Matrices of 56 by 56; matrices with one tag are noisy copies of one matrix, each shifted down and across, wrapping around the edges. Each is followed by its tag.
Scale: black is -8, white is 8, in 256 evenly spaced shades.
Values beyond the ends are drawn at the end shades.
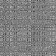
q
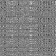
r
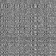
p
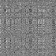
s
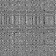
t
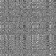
s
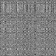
t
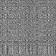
t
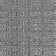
r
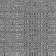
r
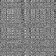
s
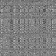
s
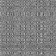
p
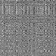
t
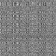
p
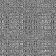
q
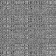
q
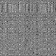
t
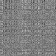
q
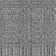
t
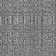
t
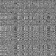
s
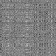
r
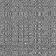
p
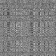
s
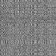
p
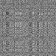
s
